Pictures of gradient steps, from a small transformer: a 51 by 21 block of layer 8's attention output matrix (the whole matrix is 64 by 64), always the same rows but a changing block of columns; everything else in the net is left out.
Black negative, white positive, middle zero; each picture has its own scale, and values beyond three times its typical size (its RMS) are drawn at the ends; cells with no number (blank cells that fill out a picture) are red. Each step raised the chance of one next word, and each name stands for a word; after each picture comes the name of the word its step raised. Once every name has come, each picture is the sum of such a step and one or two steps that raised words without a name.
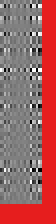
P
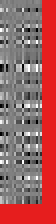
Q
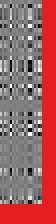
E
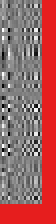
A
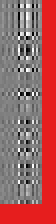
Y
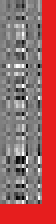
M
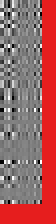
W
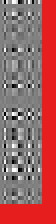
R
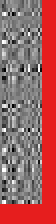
Q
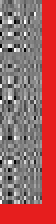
W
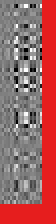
E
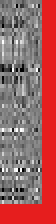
P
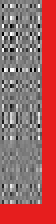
E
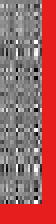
Y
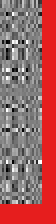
W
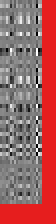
A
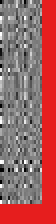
P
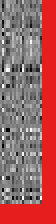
R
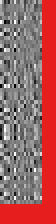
R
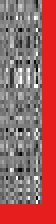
R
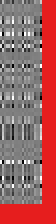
W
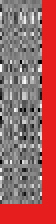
Q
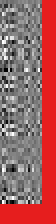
E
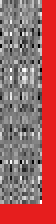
W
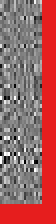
M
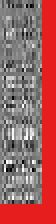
P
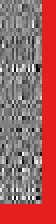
M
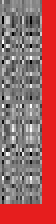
Q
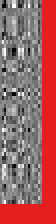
Y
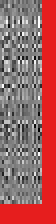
E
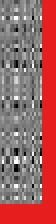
M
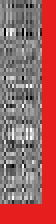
A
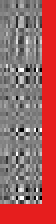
M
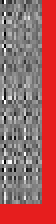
W
